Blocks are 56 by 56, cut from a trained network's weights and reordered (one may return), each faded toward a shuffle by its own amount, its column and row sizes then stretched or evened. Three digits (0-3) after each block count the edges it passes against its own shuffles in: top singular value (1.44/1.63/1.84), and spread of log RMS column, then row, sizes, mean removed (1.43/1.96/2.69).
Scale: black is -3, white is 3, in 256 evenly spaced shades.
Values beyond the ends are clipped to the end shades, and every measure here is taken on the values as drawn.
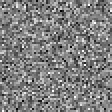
0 0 0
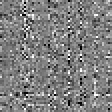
2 3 1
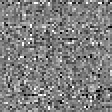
0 1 2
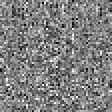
2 2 0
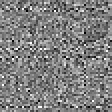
3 1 2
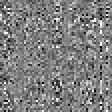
1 3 1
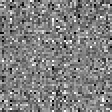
0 2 2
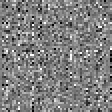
0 3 1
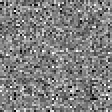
0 1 2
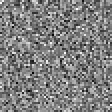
1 0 0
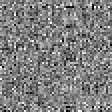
2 0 2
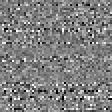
1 1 3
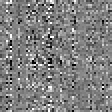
1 3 2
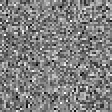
3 1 0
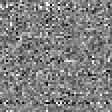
1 2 2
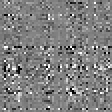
2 3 3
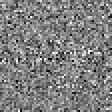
0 0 2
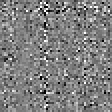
1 3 2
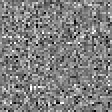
0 1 2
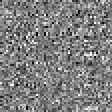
2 2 1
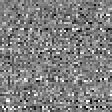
1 0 3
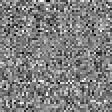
3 0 2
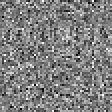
2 1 1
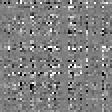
1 3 3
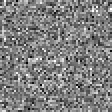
1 0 1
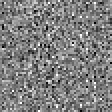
0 2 0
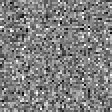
1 2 0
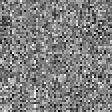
3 2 0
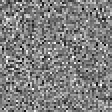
2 1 0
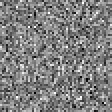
1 1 0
